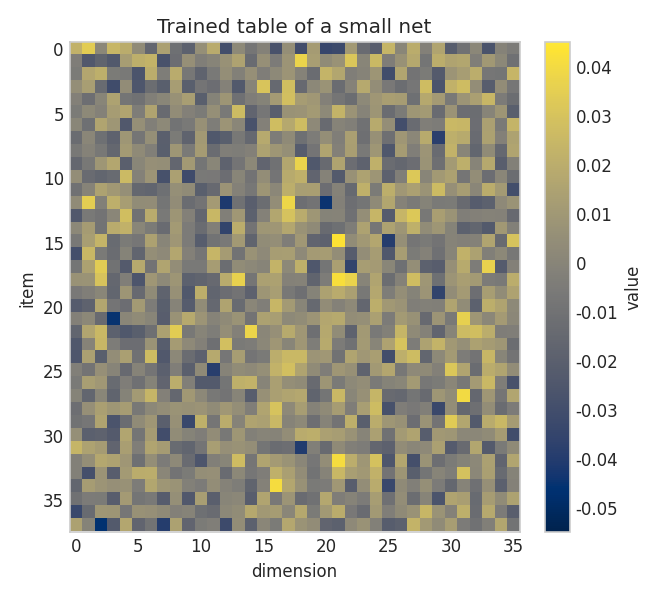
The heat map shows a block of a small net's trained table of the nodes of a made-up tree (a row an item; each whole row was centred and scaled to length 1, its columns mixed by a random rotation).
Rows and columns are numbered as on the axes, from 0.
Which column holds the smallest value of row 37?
2
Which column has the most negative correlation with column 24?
1
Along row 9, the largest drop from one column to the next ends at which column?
19
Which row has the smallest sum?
37
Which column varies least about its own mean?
15
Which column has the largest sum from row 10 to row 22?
17
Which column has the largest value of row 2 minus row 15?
20
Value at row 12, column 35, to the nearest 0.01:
0.01
